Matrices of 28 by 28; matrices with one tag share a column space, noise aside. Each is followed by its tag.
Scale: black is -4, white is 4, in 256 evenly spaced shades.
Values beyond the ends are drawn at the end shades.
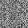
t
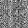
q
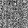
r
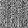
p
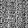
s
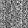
r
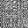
p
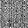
p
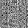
r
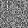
s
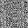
s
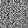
r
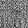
p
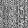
q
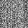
s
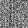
t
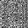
t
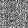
t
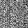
q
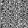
r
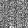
t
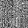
p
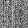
q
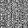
t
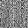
p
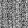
t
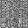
p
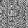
q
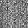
r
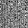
r
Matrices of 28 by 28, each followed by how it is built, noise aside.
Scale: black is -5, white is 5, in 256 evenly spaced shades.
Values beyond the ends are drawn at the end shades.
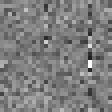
uneven columns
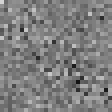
block diagonal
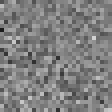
lower triangular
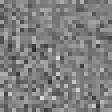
lower triangular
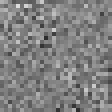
block diagonal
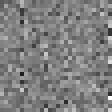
uneven columns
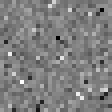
sparse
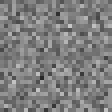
repeating columns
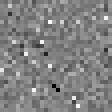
sparse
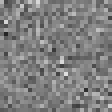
block diagonal
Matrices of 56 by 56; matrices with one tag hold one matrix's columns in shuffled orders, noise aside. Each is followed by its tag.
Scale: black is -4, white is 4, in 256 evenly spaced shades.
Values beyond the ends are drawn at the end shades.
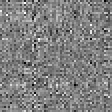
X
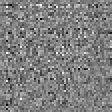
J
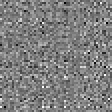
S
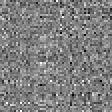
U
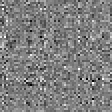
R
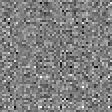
S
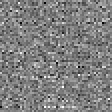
S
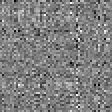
X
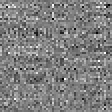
J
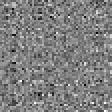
U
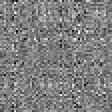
X
